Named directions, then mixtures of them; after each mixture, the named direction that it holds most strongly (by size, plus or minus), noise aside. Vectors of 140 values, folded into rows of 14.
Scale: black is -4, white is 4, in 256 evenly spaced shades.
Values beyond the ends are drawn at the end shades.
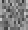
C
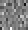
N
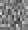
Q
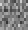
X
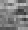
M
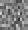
Q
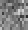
M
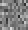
N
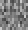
X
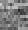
M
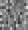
Q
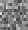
Q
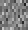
N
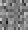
C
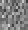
C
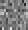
N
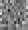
Q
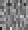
N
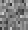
N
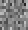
N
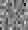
N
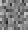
C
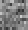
M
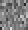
N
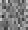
C
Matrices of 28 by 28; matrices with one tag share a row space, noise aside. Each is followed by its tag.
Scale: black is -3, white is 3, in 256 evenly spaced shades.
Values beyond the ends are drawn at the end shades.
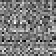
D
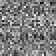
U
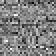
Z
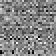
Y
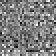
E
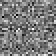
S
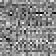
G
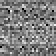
U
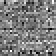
Z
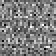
D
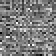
G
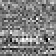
Z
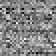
G
